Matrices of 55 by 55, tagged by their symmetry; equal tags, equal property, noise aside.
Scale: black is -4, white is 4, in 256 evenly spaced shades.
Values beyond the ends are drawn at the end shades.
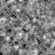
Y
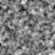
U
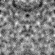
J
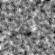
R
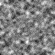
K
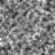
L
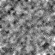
L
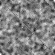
K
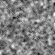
U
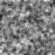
U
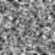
K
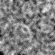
Y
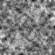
K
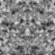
J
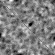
Y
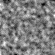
R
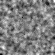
R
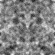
J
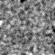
R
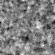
R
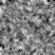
R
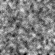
U
